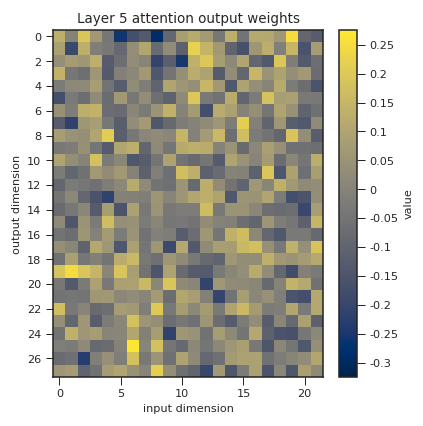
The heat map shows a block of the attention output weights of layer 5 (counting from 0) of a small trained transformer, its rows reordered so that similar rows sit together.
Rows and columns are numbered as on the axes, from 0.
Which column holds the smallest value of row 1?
1
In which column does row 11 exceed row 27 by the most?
17
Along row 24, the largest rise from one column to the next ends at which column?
10
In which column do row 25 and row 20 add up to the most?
6
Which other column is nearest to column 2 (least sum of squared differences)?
0
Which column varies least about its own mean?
7
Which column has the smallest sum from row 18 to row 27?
12
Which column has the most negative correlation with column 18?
4
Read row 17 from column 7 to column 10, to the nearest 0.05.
-0.05 0.05 -0.2 0.1
